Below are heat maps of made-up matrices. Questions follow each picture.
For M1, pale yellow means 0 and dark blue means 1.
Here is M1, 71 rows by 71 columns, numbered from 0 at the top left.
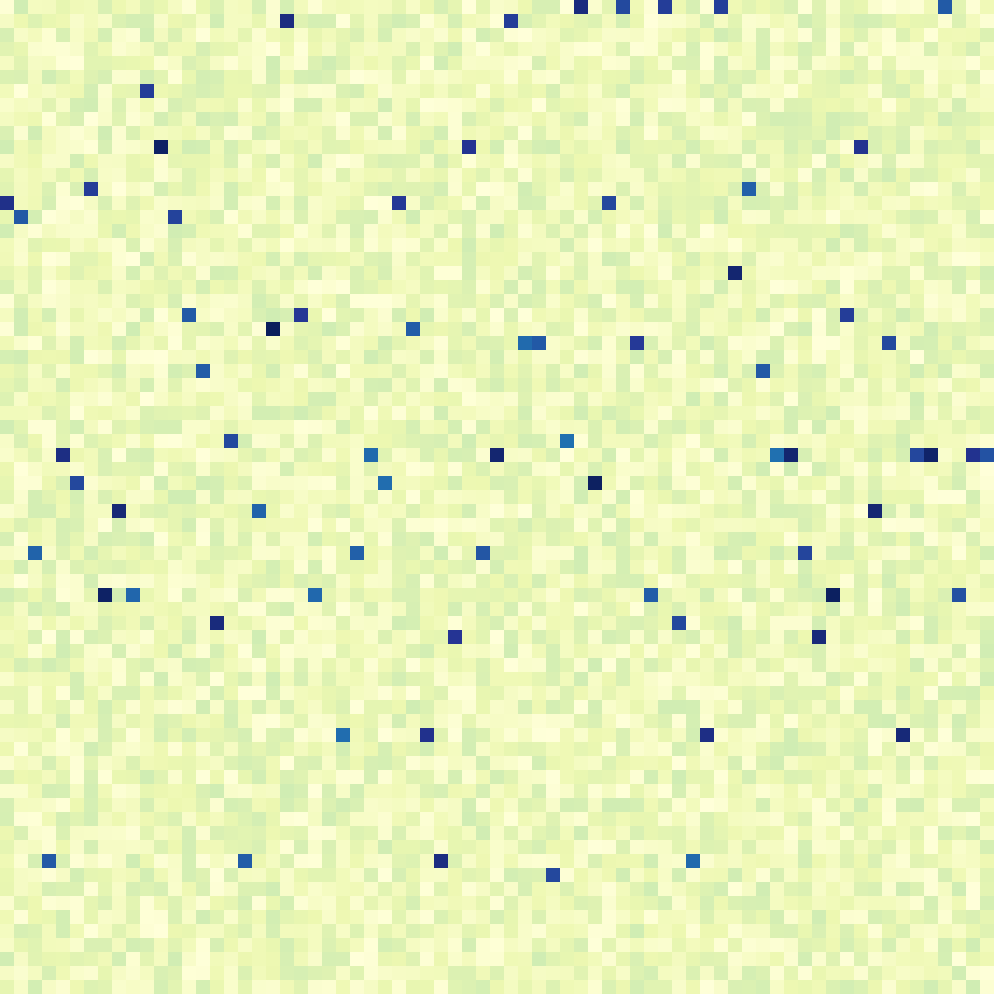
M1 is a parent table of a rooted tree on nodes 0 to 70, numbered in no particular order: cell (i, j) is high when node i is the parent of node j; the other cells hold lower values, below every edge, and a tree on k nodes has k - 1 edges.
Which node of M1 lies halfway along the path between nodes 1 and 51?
44
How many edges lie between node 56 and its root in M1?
6
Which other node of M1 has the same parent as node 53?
6
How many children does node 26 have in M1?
2
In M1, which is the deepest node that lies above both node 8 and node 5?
36
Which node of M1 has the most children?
32
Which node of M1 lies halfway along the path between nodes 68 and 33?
13
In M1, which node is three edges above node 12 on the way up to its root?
0
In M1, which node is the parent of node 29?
23
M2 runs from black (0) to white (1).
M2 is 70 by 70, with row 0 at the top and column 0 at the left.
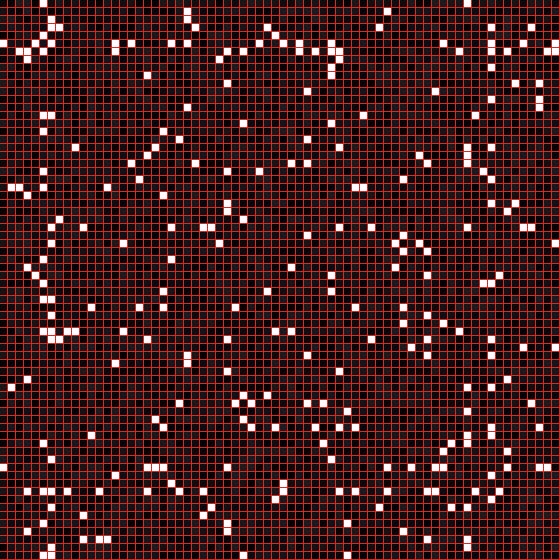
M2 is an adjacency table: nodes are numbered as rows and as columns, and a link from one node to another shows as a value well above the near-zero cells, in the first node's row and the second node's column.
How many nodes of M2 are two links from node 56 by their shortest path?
6
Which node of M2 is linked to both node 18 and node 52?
node 19
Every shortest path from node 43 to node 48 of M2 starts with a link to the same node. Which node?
node 51
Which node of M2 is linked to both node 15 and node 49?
node 30
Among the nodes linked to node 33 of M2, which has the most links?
node 3
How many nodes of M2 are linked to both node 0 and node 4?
1
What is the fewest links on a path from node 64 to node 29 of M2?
5
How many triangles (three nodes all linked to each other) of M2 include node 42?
5
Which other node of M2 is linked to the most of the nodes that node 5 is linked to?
node 6
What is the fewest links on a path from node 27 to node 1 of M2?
5
